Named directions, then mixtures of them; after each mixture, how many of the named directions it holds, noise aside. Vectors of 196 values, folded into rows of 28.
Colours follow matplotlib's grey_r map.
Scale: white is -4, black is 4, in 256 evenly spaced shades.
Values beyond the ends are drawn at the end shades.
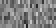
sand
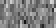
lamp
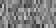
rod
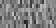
two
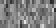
one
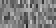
one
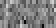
two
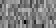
three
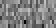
three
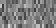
one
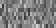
one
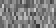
two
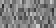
two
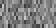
one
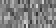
one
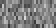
one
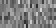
one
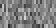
one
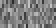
two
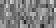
one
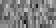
two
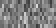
three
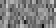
two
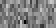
three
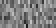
one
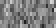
one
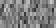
three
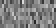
three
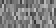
three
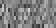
one
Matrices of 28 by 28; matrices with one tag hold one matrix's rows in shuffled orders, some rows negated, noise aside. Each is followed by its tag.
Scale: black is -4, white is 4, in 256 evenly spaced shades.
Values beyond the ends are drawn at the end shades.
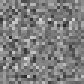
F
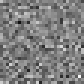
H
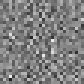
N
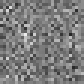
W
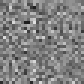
F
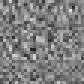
F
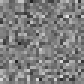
H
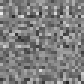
H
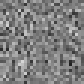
W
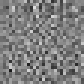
N
